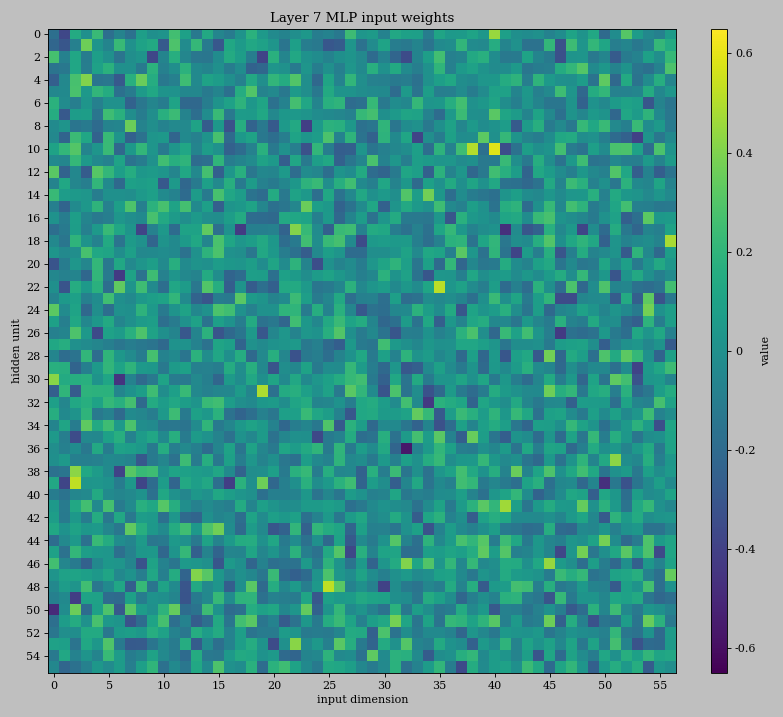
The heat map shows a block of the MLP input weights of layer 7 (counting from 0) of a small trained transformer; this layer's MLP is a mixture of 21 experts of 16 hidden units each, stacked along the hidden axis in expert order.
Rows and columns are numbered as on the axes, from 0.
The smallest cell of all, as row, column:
36, 32
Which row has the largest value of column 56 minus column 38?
18
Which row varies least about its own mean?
40
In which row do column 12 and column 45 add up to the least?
49
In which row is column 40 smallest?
50
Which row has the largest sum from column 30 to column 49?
46
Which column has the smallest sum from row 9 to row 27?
53
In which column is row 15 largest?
23
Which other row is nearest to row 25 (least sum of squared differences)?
5
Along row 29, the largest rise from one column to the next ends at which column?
54
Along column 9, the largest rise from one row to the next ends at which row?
3
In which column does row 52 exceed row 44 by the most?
27
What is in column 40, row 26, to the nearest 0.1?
-0.2
